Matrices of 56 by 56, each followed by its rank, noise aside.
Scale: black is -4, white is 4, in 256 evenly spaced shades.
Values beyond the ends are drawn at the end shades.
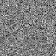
eight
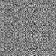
seven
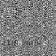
six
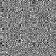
eight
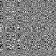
seven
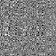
eight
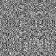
eight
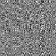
five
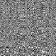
eight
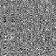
seven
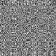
eight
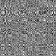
five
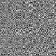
five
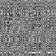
six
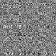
six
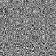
seven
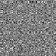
six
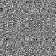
eight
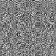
seven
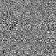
six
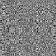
six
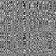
six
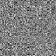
eight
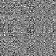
eight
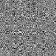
eight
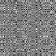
five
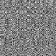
eight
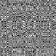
six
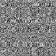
eight
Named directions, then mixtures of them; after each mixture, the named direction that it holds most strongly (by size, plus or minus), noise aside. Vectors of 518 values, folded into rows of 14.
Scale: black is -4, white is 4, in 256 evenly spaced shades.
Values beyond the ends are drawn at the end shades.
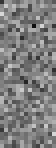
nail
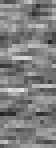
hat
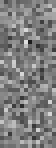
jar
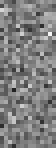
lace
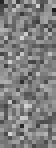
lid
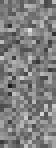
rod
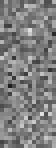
rod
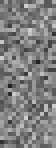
rod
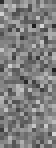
nail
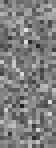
jar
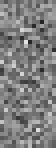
jar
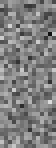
lace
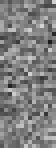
rod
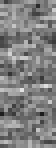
hat
